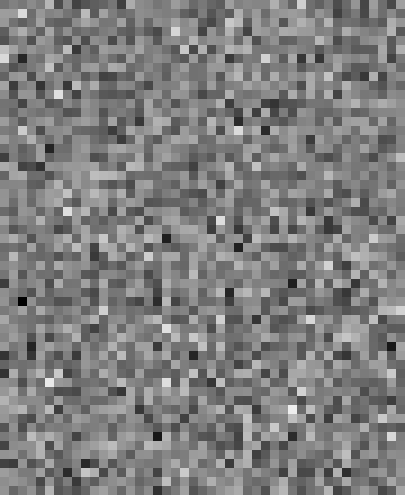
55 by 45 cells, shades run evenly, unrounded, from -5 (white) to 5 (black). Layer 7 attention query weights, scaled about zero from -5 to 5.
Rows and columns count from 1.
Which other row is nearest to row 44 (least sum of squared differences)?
1
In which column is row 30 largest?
39
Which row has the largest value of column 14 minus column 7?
11
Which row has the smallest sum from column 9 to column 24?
50
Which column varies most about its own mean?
27
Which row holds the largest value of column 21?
47
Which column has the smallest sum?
19
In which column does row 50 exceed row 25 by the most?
25
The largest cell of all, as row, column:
34, 3
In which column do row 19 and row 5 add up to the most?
4
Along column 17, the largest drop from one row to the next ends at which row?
29
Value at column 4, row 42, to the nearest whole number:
-1
